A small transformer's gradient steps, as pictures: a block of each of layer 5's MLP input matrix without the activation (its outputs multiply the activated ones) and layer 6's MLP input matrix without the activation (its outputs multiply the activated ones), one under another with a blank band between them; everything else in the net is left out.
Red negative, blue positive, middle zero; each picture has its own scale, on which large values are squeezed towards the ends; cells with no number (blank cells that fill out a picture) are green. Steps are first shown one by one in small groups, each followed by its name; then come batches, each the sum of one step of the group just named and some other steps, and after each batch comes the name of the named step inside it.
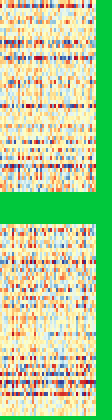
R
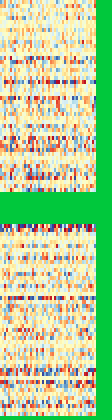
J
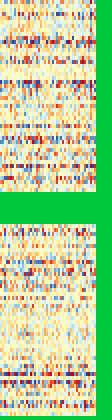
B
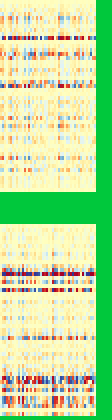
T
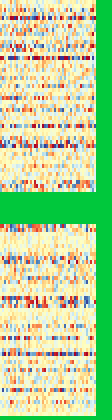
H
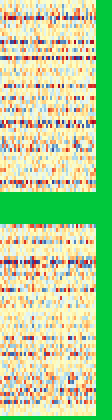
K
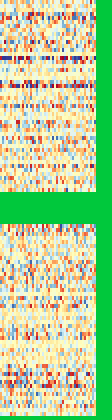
B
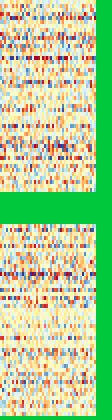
H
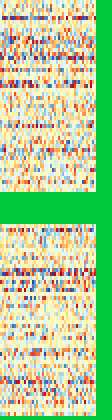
T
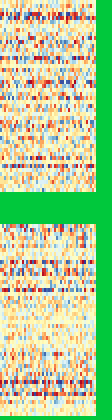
R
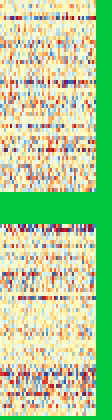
J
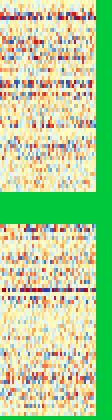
H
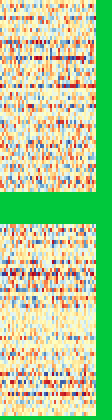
R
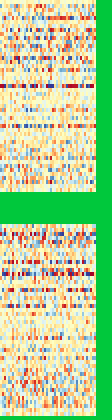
T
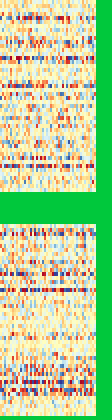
R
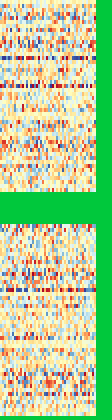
J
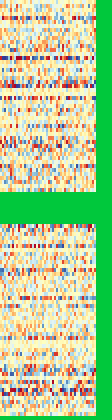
J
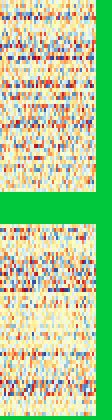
R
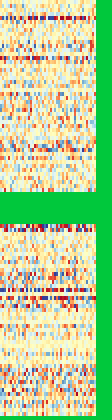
H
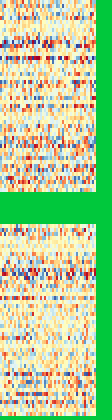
B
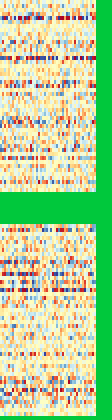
K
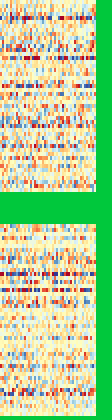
H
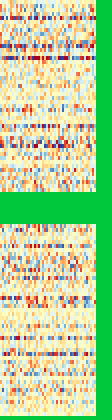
H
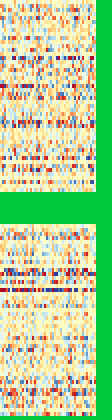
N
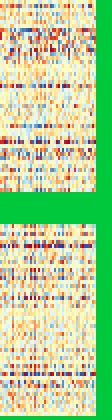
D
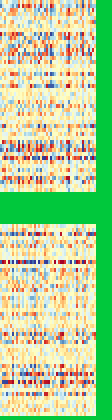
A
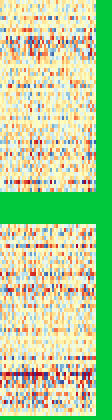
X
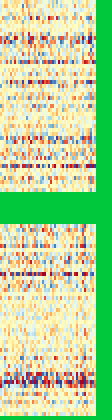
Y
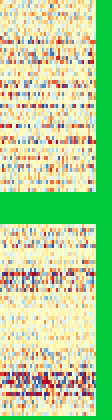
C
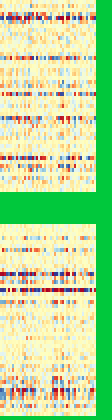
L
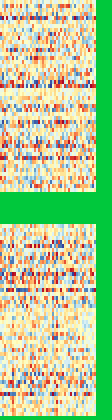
D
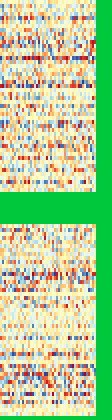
C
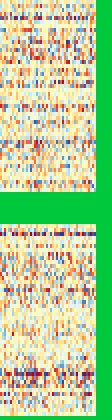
X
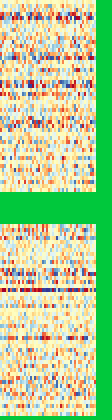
N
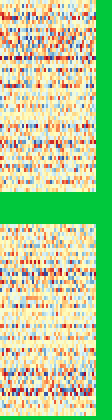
C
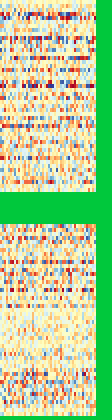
X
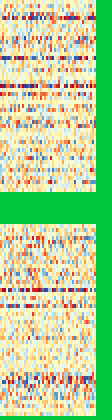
D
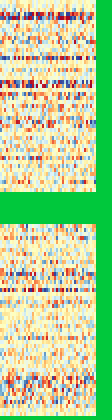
L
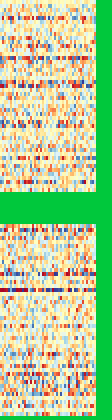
N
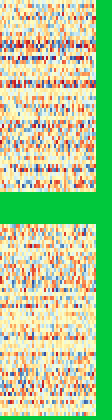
D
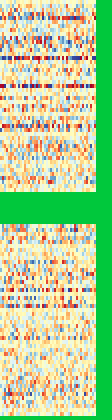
A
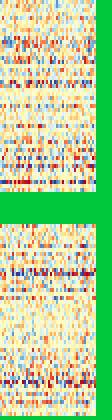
Y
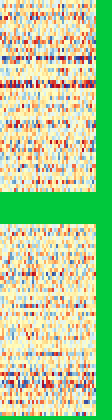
C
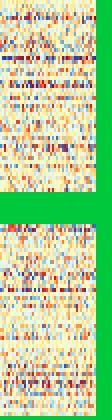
Y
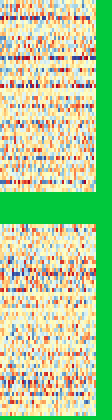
A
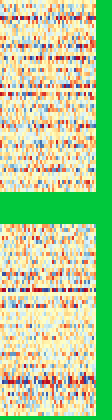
C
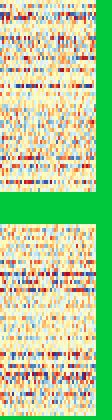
X
